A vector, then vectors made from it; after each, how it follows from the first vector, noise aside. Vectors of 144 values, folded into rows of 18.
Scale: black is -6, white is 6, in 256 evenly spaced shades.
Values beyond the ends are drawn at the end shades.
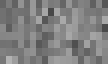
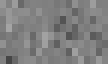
negated, partly zeroed.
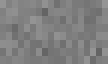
wrapped around, shrunk.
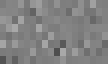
reversed, partly zeroed.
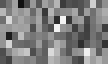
wrapped around, negated, scaled up.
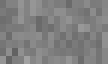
wrapped around, shrunk.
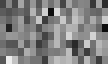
scaled up.
